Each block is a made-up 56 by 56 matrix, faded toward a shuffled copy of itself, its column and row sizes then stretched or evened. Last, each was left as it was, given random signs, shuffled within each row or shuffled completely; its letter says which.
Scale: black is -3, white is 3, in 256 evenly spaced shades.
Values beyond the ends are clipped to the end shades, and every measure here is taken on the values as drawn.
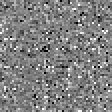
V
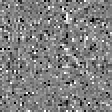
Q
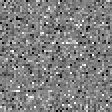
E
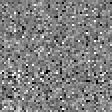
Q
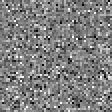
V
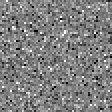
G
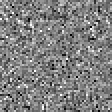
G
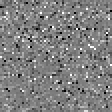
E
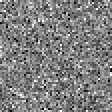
G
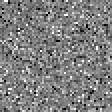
G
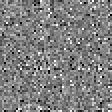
Q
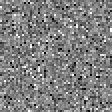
G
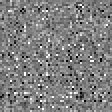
V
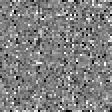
V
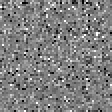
V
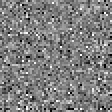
V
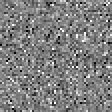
Q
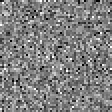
E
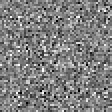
V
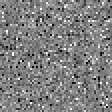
E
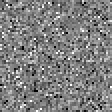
G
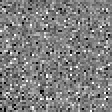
V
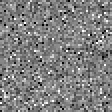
G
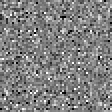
V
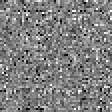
Q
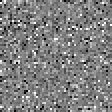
V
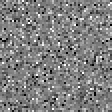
G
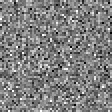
G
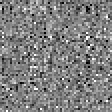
Q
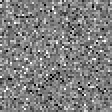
G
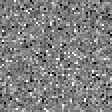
G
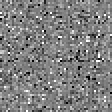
V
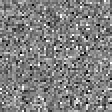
V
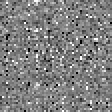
V
